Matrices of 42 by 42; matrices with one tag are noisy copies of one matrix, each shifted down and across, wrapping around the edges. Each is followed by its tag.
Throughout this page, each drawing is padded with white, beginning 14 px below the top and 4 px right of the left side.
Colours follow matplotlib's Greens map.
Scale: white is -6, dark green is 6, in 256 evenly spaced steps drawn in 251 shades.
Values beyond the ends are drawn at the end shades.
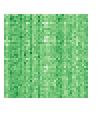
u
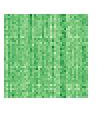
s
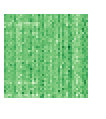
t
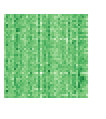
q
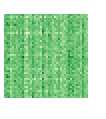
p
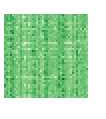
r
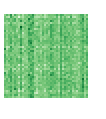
s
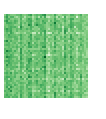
p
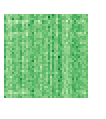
t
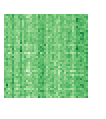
u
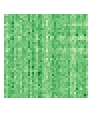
t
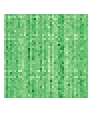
s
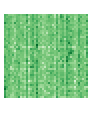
q
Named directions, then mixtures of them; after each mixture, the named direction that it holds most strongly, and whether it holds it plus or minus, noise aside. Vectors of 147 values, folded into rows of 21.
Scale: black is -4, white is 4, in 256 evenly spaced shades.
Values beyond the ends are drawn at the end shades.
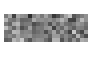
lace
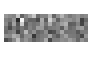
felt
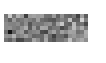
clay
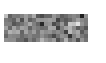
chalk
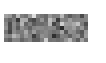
felt, plus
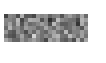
felt, minus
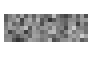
felt, minus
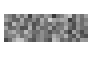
lace, plus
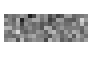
felt, minus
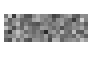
lace, plus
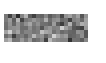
clay, minus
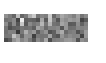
felt, plus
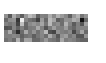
felt, plus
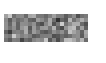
clay, plus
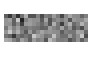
felt, minus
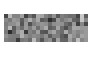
clay, plus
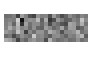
felt, minus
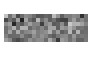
chalk, plus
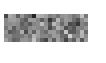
chalk, minus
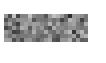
lace, minus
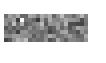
felt, plus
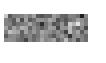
chalk, plus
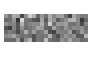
felt, plus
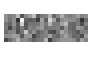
felt, plus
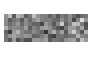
clay, plus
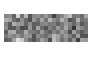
lace, plus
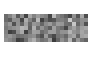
clay, plus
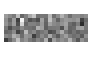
felt, plus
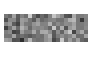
lace, minus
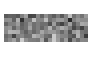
clay, minus
